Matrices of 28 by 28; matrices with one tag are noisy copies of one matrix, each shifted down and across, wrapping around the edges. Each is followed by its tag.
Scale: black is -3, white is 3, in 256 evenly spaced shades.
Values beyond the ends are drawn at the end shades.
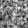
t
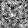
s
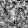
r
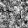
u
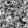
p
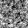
t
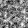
t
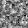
s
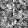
u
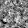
p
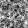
t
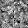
u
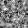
s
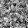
u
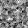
s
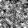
u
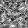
s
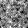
t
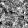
u
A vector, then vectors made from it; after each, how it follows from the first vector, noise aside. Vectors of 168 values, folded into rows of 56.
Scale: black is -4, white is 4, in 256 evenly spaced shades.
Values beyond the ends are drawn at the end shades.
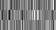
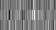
partly zeroed.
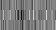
reversed, negated, partly zeroed.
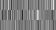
partly zeroed.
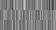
wrapped around, negated, shrunk.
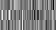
negated.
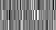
sign-scrambled.
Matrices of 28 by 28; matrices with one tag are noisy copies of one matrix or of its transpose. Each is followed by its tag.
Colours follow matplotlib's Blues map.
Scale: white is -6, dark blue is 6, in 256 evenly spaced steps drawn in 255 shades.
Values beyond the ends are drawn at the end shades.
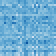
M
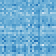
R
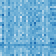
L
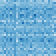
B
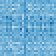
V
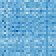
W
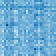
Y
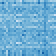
L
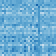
R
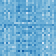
V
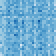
B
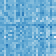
M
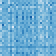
W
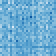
W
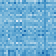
L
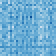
W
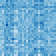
Y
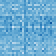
V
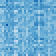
Y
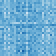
V
